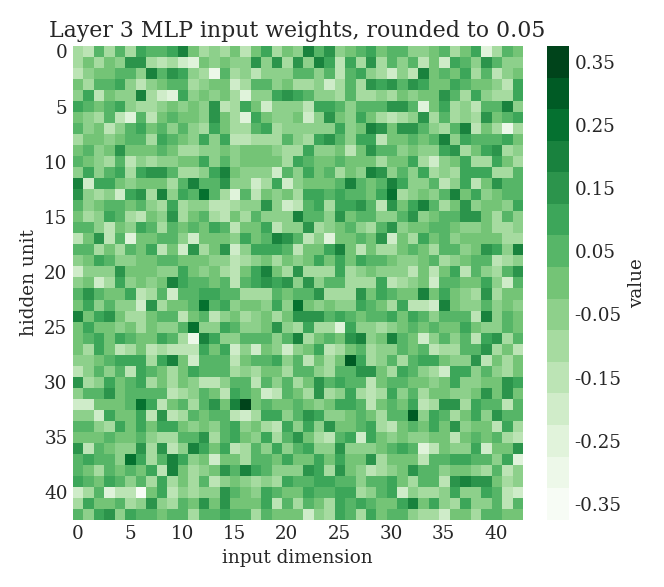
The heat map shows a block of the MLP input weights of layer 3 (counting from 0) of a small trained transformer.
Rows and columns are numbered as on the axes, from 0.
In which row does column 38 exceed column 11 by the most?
28
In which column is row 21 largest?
9
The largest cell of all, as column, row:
16, 32
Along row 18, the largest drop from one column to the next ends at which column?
15
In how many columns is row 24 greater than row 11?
21
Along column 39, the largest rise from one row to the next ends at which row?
1
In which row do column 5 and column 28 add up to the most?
37
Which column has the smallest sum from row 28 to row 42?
33
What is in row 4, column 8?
-0.2
